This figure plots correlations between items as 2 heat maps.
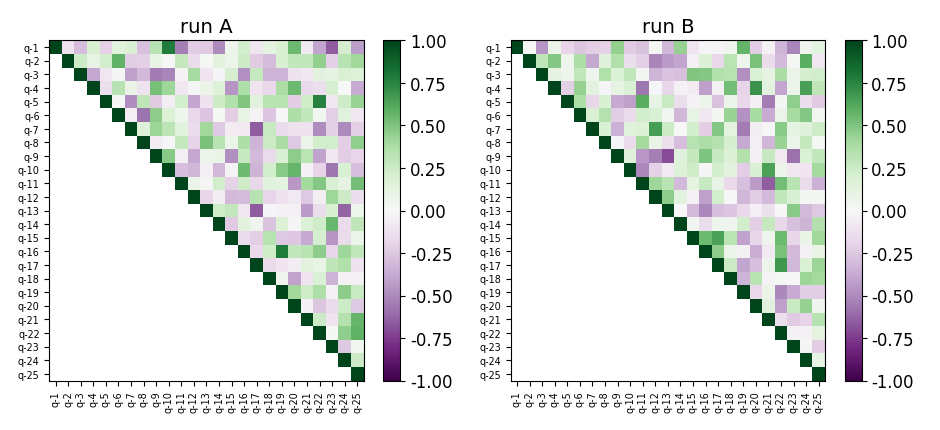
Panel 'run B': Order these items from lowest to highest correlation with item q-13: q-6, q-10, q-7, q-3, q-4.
q-3, q-4, q-10, q-6, q-7
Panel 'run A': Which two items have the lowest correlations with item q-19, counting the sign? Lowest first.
q-3, q-15
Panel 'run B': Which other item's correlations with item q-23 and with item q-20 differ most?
q-11
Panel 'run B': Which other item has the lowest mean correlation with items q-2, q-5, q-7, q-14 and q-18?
q-19
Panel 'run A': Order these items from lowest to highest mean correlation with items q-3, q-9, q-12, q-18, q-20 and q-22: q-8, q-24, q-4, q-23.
q-8, q-23, q-4, q-24
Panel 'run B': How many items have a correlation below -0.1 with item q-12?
8
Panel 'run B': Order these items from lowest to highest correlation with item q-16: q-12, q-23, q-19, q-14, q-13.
q-13, q-12, q-23, q-14, q-19
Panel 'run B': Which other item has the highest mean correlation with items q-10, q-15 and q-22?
q-17
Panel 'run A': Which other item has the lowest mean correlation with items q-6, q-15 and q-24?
q-23
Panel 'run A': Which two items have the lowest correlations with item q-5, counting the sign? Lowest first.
q-7, q-12
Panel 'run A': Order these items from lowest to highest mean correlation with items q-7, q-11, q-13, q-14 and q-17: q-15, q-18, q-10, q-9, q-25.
q-10, q-15, q-18, q-9, q-25
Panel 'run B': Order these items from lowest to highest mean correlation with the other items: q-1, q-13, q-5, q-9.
q-13, q-1, q-5, q-9
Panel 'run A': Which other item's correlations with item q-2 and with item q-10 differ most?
q-1
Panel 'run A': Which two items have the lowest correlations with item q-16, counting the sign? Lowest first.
q-3, q-12
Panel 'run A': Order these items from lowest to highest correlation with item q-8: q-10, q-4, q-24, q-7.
q-24, q-4, q-10, q-7
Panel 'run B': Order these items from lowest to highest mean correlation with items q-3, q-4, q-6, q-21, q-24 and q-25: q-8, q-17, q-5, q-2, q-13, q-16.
q-13, q-5, q-16, q-8, q-17, q-2
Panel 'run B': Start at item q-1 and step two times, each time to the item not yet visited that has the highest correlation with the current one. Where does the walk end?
q-9
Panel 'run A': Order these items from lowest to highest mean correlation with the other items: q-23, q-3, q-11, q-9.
q-3, q-23, q-9, q-11
